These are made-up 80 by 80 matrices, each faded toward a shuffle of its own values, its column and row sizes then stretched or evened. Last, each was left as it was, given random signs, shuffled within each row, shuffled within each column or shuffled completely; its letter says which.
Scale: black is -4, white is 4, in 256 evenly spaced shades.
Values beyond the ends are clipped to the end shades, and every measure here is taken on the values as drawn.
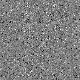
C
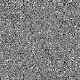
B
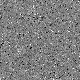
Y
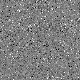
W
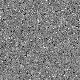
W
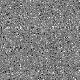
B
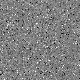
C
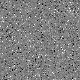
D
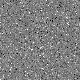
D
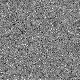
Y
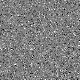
C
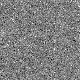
D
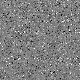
W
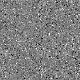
B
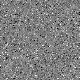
B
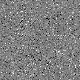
B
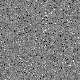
D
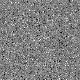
C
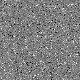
W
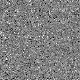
B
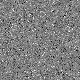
Y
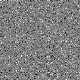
B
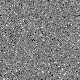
Y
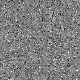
D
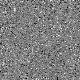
C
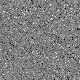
Y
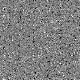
C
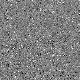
C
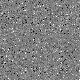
B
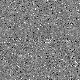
W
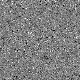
W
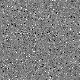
C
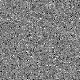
B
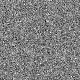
Y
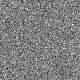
Y
